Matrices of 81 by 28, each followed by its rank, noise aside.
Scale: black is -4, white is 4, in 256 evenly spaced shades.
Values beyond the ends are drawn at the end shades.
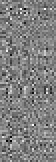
six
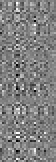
three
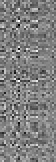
three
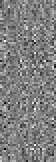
six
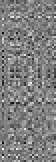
four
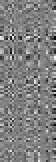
three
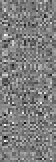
five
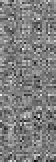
five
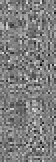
six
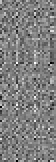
four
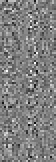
six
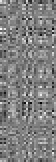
three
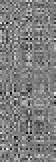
four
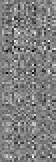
four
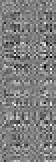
three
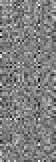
four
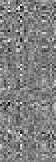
four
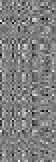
three
